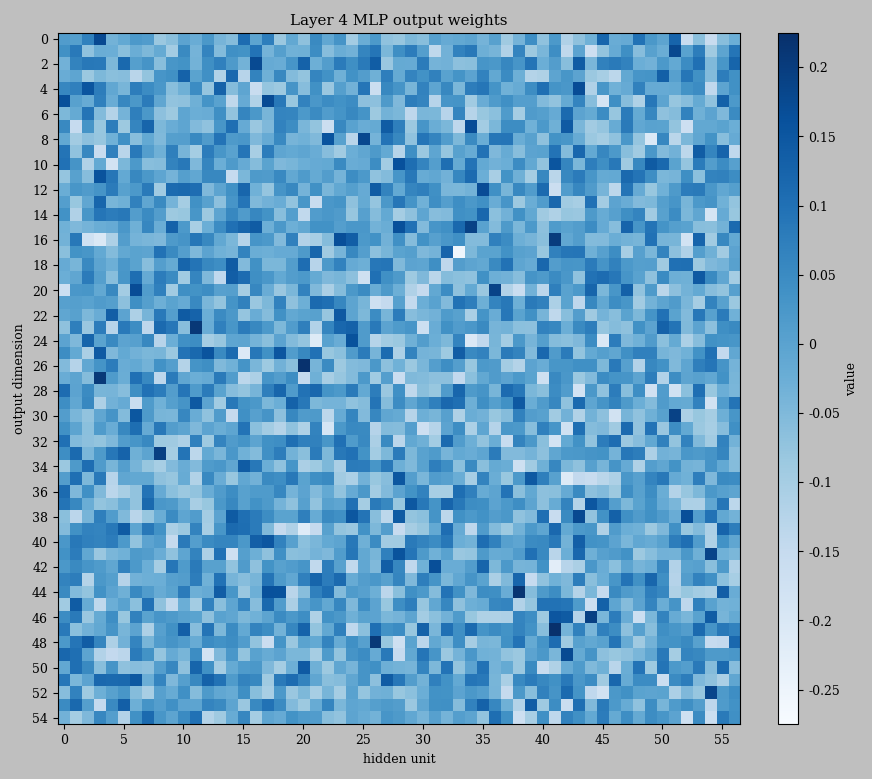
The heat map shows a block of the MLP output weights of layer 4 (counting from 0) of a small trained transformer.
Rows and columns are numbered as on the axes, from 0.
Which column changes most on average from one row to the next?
43
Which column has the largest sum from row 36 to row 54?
1
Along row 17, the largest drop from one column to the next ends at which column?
33
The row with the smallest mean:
24
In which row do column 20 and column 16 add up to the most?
2
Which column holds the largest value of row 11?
3
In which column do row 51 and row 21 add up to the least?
26
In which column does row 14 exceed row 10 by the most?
4
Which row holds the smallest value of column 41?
42
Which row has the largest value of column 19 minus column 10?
32
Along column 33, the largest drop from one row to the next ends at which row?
17
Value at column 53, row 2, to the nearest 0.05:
0.1
